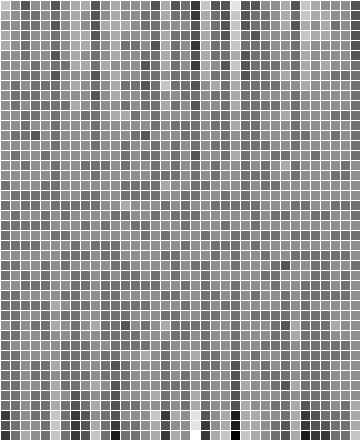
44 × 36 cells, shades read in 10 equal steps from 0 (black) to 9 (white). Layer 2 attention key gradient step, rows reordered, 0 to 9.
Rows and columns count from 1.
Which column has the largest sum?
17
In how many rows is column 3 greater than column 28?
17
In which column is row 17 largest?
29
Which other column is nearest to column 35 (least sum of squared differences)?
34
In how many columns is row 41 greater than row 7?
12
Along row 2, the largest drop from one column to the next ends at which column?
25
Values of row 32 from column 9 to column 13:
5 5 4 4 4
